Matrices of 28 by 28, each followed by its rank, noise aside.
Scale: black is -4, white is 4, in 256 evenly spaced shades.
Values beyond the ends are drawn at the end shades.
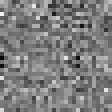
five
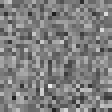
eight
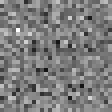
eight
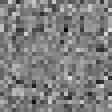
six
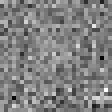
five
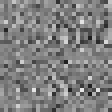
six
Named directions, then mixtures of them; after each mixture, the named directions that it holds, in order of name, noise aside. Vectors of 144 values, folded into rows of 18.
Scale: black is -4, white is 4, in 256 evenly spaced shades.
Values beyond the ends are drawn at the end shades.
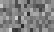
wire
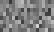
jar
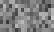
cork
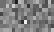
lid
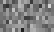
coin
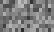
coin, jar.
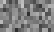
coin, jar, wire.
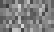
coin, wire.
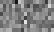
coin, lid, wire.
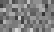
lid, wire.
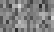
coin, cork.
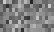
coin.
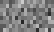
jar, lid.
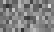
coin.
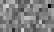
coin, cork.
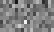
coin, cork, lid.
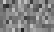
coin.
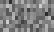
coin, cork, jar.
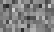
coin.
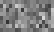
cork, jar.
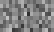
jar, wire.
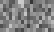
coin, jar, wire.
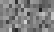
cork, lid, wire.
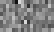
coin, lid, wire.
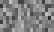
cork, jar, wire.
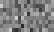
wire.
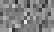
cork, lid, wire.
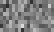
coin.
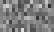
coin.
